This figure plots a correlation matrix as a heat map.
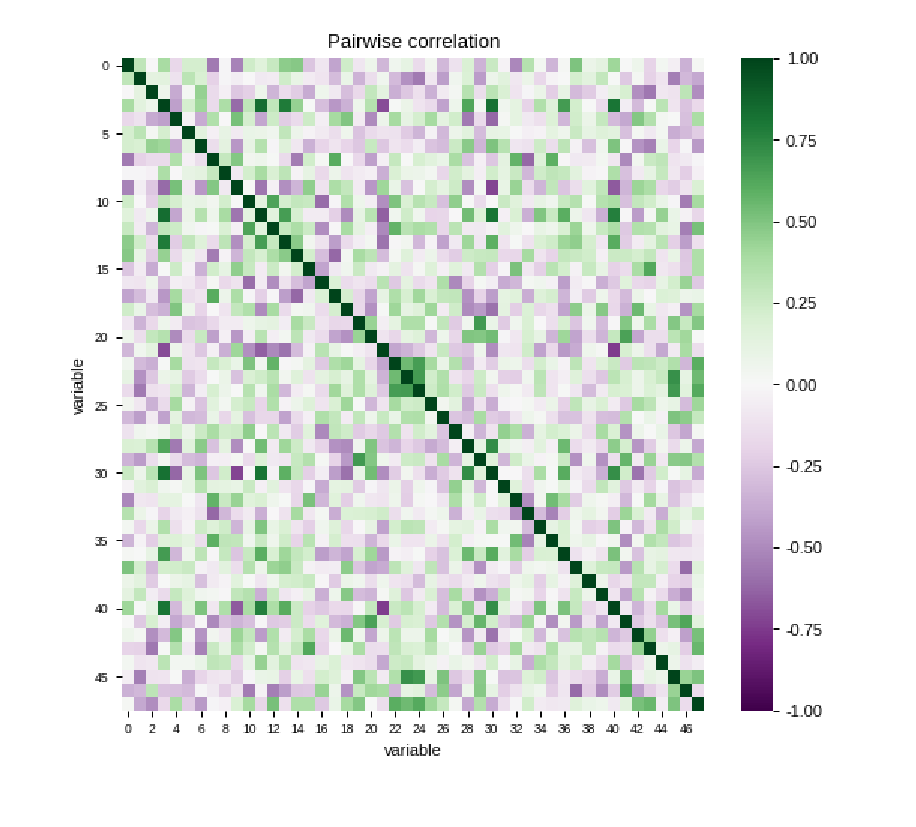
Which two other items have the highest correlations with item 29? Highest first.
19, 41
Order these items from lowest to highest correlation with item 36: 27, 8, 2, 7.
7, 2, 27, 8
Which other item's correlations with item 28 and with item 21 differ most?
3
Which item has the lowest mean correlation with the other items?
21
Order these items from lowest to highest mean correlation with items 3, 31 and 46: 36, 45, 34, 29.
45, 29, 34, 36
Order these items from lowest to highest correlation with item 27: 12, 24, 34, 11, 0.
0, 11, 34, 24, 12
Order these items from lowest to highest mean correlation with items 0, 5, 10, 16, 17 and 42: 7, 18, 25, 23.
7, 23, 25, 18
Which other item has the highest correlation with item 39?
18
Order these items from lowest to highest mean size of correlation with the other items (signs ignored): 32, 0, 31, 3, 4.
31, 32, 0, 4, 3
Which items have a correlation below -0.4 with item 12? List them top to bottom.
16, 21, 46
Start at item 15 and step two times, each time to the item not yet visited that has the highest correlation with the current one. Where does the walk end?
47
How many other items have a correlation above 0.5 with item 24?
4
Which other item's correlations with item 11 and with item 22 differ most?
30
